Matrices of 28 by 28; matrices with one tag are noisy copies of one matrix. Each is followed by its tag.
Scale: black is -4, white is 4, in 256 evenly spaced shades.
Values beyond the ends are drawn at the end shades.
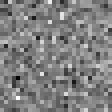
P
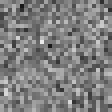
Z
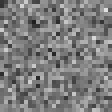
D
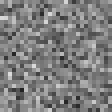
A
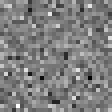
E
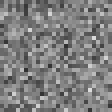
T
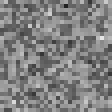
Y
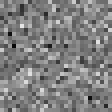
Z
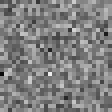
D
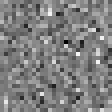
Y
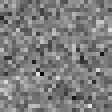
Z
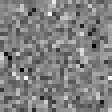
E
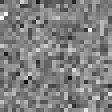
T
